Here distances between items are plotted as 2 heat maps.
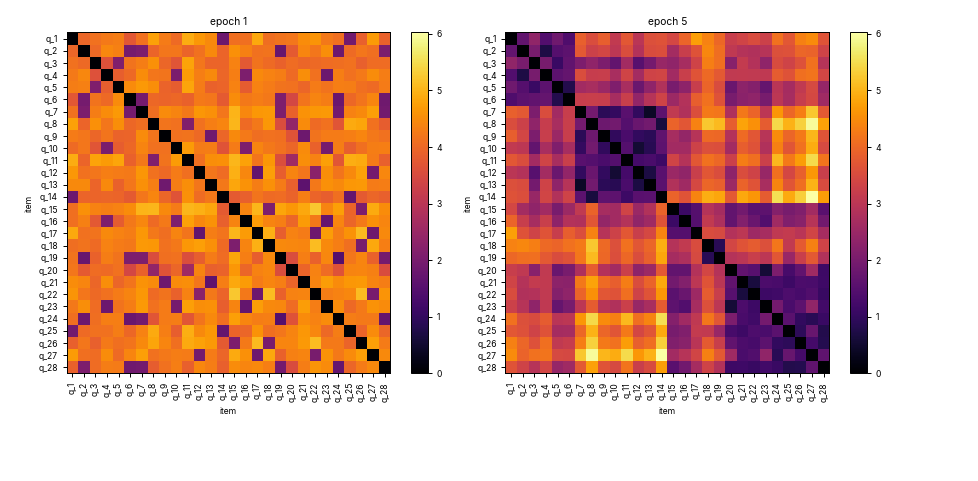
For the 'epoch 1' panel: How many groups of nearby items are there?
8
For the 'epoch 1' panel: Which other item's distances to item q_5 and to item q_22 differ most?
q_17
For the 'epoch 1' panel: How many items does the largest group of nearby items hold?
6
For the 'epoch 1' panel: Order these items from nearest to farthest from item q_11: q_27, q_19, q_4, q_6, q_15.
q_19, q_6, q_27, q_4, q_15
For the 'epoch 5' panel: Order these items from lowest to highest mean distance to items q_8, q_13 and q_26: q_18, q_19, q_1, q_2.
q_2, q_1, q_19, q_18
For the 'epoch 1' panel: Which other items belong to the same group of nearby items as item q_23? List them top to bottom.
q_4, q_10, q_16
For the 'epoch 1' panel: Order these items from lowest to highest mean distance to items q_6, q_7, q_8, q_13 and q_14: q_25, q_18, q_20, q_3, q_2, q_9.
q_2, q_20, q_9, q_25, q_3, q_18
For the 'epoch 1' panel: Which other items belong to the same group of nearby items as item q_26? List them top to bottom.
q_15, q_18
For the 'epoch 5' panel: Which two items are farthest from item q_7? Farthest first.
q_27, q_24
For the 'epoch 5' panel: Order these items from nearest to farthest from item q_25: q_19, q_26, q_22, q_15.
q_26, q_22, q_15, q_19
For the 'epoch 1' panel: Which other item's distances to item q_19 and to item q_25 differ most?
q_24
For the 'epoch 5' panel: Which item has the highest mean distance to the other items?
q_18
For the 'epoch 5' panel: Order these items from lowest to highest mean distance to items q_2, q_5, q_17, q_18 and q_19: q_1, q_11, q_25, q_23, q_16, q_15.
q_15, q_16, q_23, q_25, q_1, q_11
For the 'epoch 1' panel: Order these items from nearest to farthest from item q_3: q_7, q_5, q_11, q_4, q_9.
q_5, q_4, q_9, q_7, q_11
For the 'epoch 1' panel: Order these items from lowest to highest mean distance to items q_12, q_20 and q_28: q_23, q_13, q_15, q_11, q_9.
q_11, q_9, q_13, q_23, q_15
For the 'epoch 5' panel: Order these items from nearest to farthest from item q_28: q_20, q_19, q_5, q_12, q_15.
q_20, q_15, q_5, q_19, q_12
